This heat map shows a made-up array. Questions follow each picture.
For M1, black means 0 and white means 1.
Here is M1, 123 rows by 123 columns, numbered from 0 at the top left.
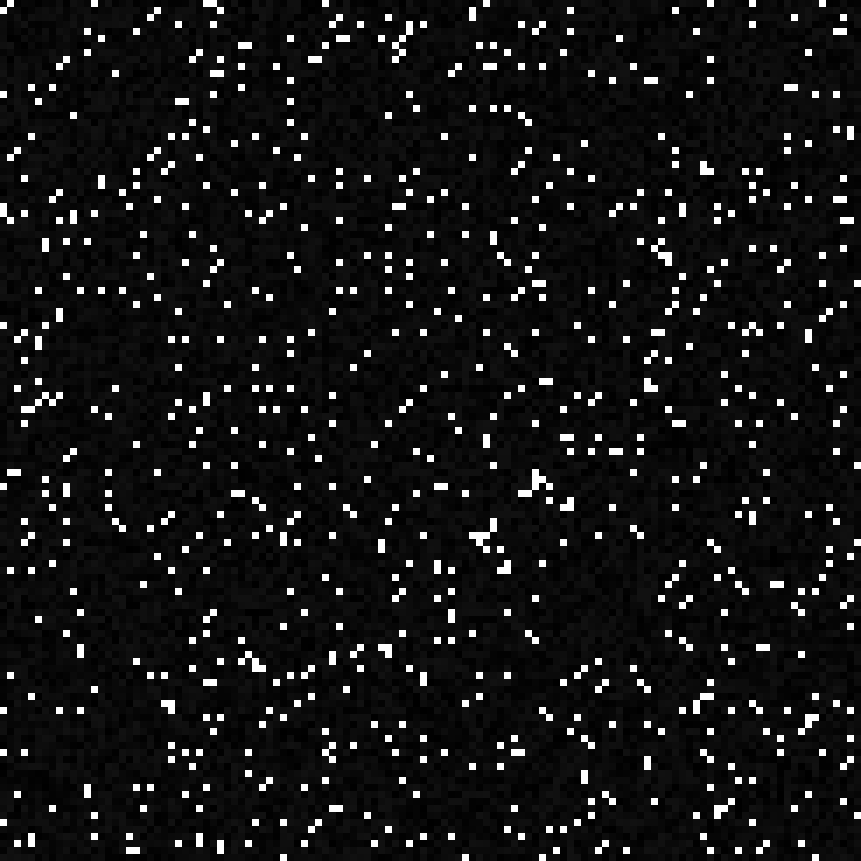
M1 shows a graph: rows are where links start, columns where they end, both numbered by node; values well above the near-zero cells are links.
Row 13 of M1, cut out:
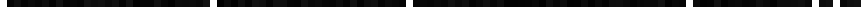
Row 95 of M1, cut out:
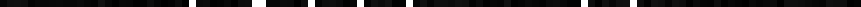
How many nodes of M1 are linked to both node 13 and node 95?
1
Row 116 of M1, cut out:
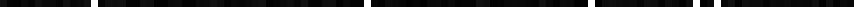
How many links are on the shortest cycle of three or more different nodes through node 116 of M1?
4
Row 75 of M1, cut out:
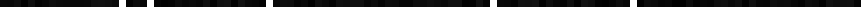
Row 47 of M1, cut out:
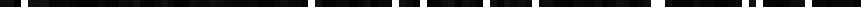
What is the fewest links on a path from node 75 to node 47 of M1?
4
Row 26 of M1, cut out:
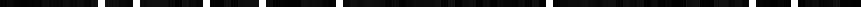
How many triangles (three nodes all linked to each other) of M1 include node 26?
1
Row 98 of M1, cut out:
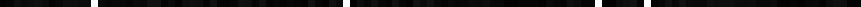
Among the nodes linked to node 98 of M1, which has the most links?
node 92
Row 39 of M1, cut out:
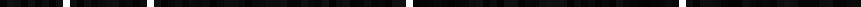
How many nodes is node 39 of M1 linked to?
4
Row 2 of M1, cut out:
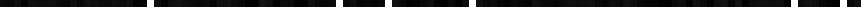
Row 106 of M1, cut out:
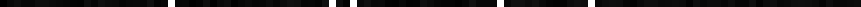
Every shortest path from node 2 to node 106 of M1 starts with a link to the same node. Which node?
node 48
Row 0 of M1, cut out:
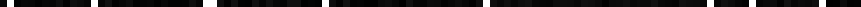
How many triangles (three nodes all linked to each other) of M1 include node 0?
3
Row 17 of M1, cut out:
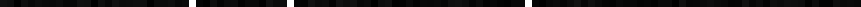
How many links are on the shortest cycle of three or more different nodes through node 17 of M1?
5
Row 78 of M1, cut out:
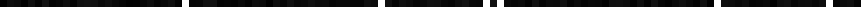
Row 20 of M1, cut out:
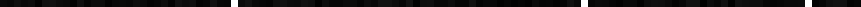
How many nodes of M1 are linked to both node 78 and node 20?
0
